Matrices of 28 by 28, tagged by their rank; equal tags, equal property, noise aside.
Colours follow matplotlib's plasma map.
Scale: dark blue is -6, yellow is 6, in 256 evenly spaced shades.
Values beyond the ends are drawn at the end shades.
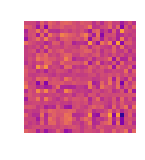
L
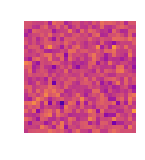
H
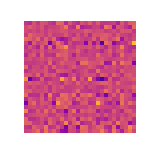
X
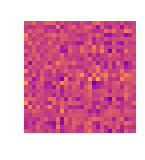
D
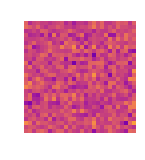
H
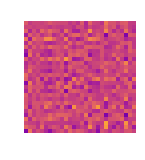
L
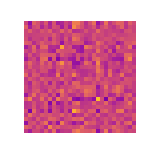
X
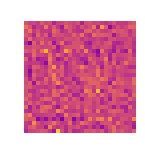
H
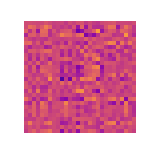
X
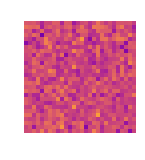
H
